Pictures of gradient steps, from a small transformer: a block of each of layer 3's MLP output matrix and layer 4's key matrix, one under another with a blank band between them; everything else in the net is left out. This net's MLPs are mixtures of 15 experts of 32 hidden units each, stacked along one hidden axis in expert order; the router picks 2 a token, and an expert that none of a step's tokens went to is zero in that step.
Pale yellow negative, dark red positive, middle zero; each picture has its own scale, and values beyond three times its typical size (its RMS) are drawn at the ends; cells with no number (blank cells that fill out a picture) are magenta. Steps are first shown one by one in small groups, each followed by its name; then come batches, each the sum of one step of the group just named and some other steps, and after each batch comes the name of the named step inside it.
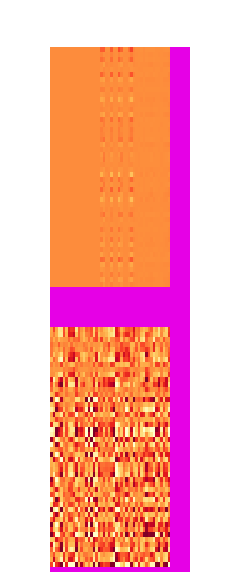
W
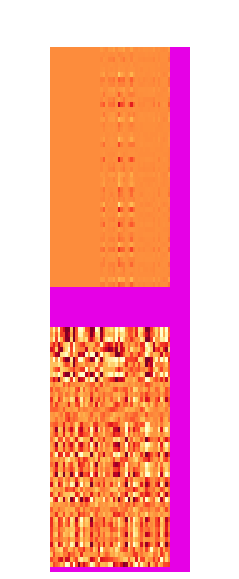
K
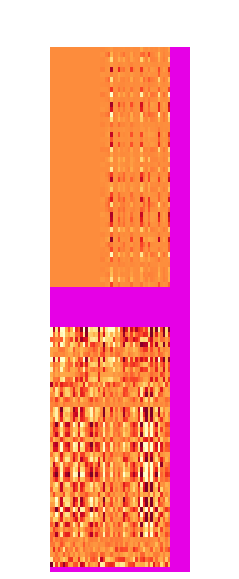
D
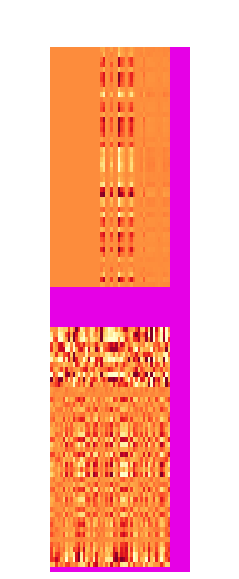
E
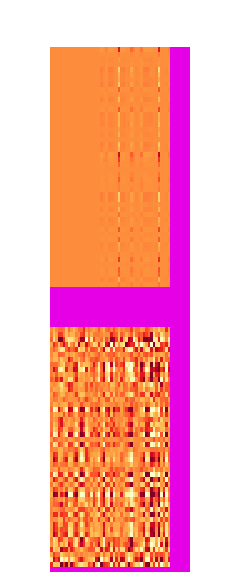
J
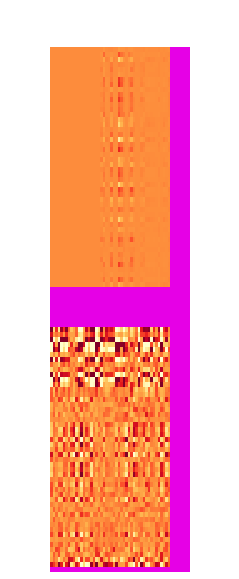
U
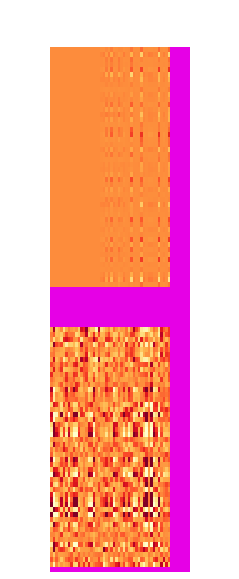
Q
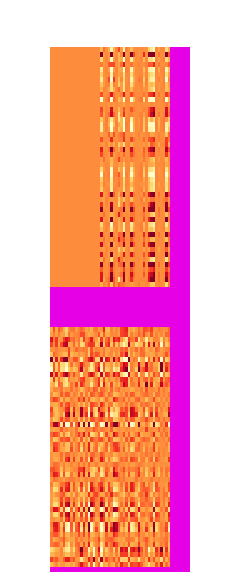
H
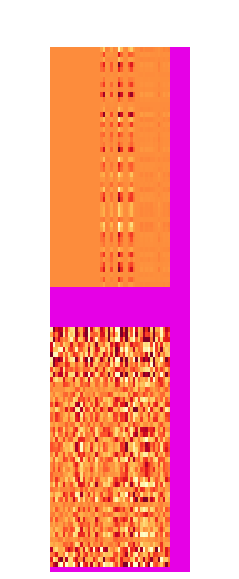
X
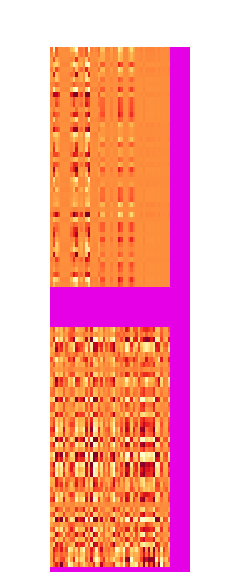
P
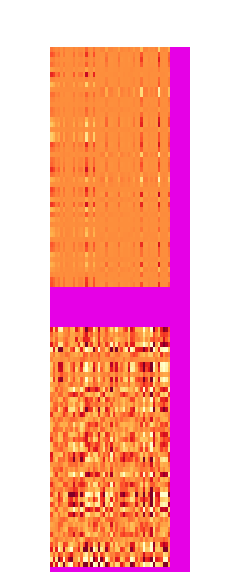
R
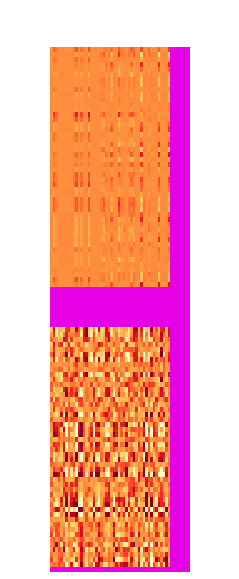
Q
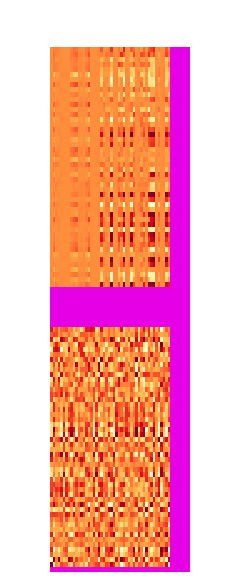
U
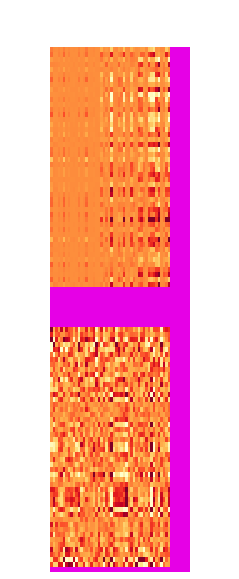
U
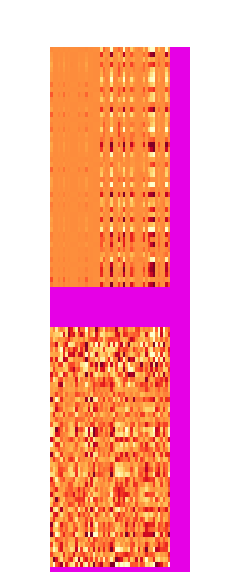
W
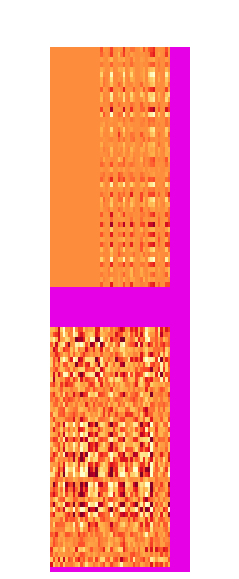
D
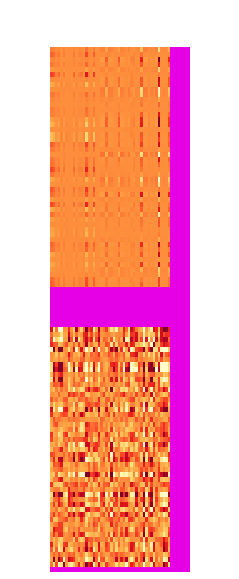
R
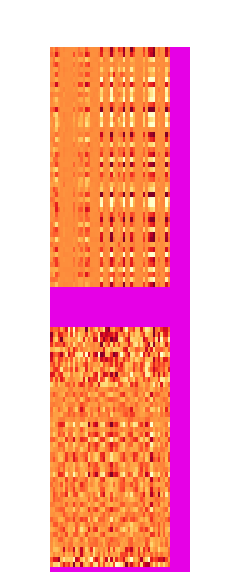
J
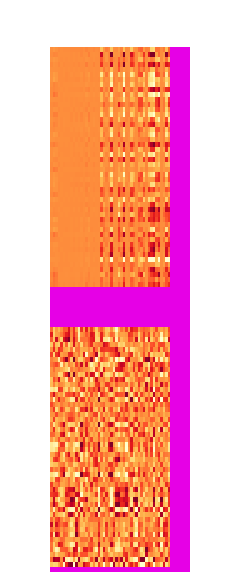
K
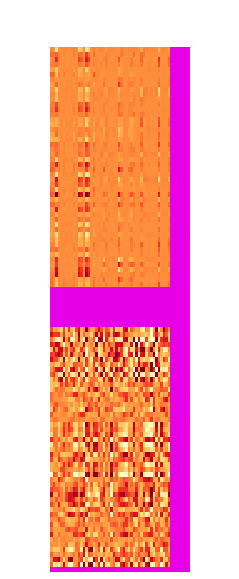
R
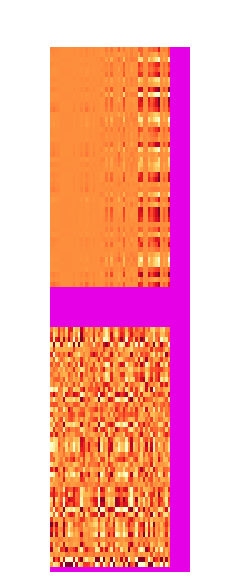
J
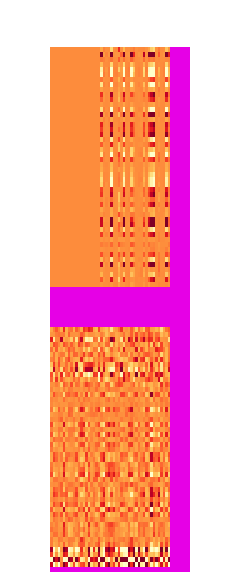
J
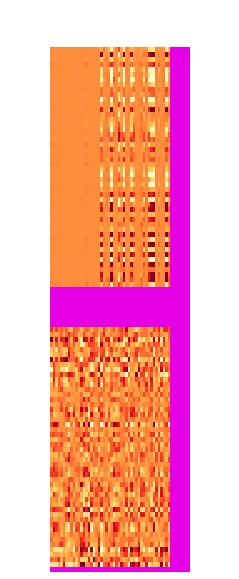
H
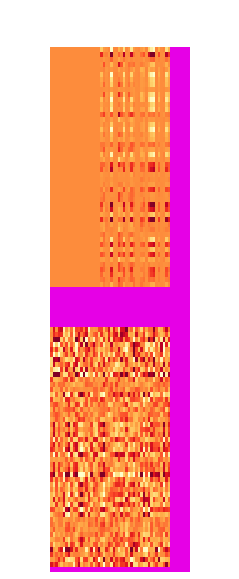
X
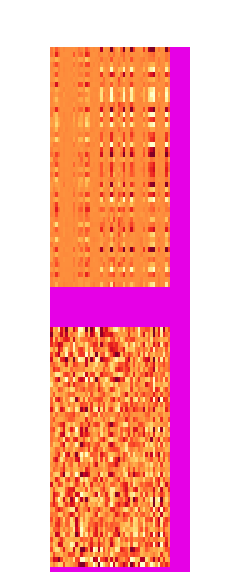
K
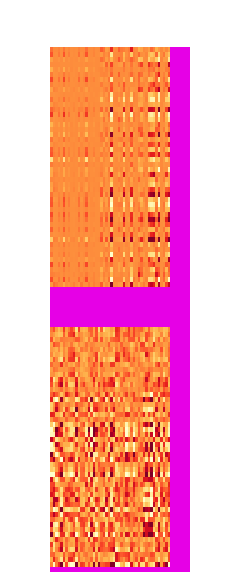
W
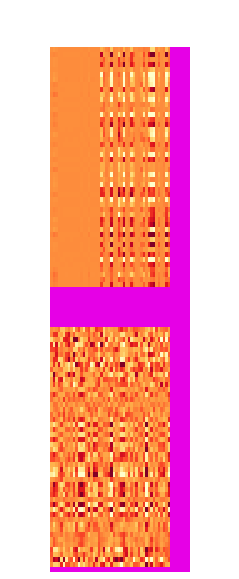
E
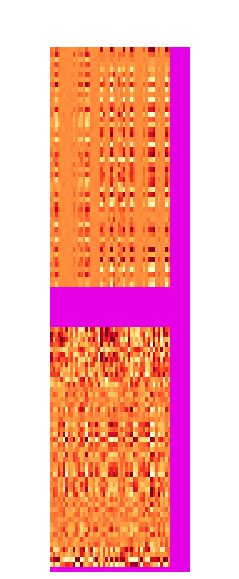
J
